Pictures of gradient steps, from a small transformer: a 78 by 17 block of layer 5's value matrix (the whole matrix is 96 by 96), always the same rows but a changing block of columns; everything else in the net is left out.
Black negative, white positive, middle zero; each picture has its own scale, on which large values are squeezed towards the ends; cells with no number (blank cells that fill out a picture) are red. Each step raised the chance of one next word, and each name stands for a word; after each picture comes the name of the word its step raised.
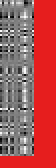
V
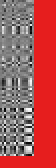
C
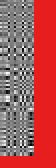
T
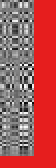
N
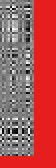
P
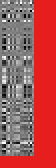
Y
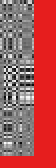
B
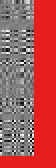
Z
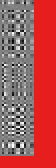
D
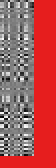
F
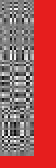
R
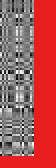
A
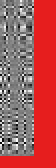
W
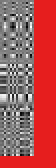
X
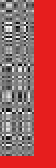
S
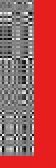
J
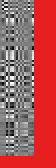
R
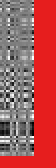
R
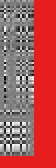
W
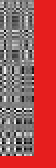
V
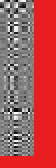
S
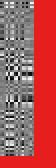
F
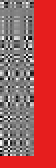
F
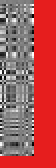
A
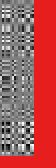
W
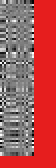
Z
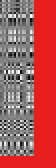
A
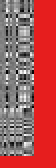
A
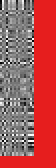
Z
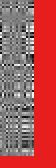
D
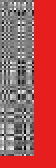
J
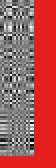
W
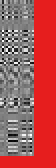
Z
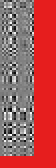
X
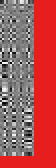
Z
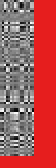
S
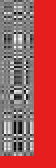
J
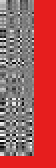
Z
